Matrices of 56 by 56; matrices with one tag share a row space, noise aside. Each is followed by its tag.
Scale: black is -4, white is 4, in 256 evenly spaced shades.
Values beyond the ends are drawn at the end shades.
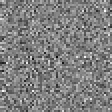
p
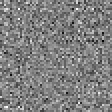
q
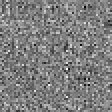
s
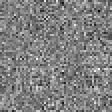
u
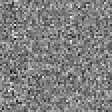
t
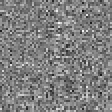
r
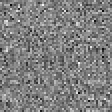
q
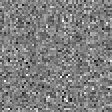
s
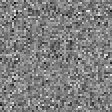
t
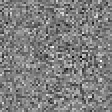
r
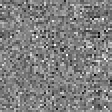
u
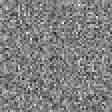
q
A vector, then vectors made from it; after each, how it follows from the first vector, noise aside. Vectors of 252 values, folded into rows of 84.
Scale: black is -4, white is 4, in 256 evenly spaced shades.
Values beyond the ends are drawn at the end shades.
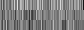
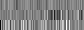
reversed, partly zeroed.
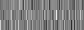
wrapped around, partly zeroed.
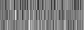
negated, partly zeroed.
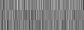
shrunk.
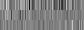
wrapped around, partly zeroed.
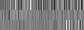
reversed, partly zeroed.
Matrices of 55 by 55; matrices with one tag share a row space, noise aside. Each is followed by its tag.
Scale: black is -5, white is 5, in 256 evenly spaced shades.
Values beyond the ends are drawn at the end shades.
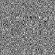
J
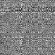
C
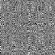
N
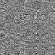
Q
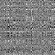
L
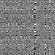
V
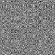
J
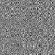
J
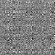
L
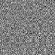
J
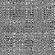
L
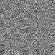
Q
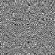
N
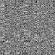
Q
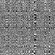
V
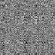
Q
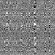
V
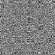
N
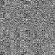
Q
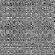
L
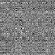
C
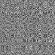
J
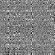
L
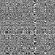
V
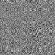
J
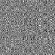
J
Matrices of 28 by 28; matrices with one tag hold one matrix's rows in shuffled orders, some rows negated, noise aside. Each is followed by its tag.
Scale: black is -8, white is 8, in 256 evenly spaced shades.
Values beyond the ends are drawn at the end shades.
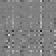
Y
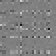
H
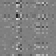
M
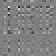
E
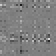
H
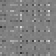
H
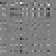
H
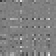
H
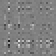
E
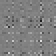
Y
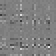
H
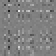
E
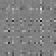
Y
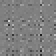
Y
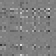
H
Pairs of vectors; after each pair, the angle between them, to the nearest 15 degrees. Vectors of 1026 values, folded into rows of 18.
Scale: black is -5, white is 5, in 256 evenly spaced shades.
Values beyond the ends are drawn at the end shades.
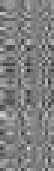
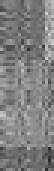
45 degrees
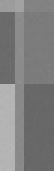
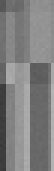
105 degrees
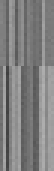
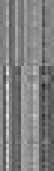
165 degrees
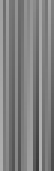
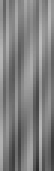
30 degrees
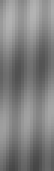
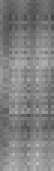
150 degrees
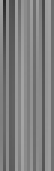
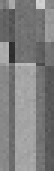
75 degrees
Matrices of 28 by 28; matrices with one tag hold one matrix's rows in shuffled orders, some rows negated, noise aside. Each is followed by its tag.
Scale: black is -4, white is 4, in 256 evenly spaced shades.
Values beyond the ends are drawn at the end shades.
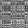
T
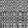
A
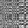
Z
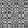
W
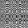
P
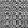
P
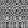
P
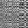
Z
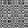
W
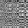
Z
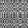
A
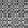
W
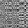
Z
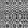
P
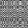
A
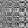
Z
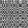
A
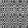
A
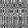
A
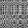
A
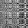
Z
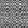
P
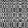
A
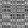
T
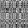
P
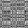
T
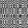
A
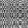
A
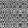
A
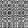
W
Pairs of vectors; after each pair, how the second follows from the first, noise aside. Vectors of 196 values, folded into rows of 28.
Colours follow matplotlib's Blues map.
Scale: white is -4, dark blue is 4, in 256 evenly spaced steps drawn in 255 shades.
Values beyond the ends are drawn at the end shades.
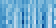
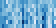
copied.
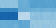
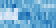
negated.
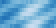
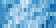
wrapped around, negated.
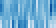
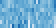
partly zeroed.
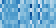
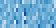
reversed, partly zeroed.
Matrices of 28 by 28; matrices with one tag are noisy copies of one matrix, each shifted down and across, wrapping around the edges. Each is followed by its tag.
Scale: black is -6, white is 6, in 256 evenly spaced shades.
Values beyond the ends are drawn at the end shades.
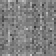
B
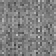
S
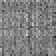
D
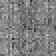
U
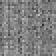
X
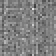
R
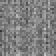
R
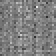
X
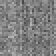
B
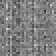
R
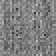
S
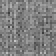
S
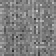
S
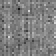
D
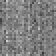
B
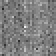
B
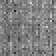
U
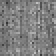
U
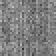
U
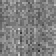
U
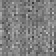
S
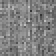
U
